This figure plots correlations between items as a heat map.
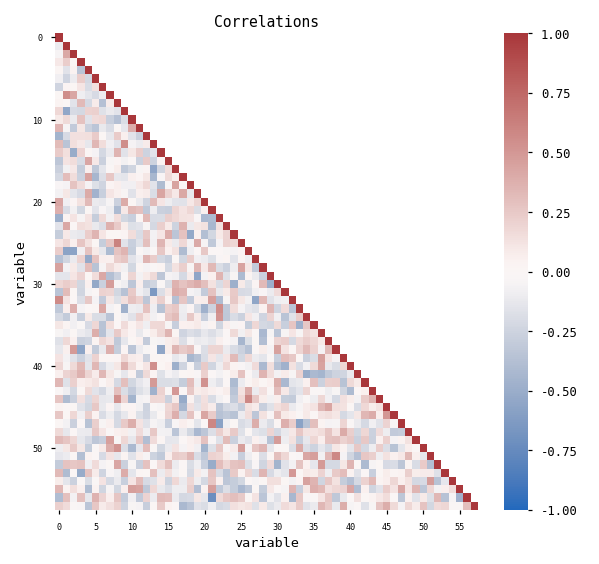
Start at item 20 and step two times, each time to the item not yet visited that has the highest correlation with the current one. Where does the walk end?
13
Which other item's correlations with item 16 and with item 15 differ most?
24
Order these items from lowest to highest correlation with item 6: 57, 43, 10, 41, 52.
43, 52, 57, 10, 41
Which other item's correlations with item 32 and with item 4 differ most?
55
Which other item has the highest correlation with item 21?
47
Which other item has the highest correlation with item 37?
45
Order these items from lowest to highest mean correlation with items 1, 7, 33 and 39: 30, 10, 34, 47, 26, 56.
26, 34, 47, 10, 30, 56
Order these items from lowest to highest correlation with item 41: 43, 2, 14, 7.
14, 43, 7, 2
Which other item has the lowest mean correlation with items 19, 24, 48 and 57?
18
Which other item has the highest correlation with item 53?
32
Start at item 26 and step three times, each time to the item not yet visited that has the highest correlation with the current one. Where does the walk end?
25
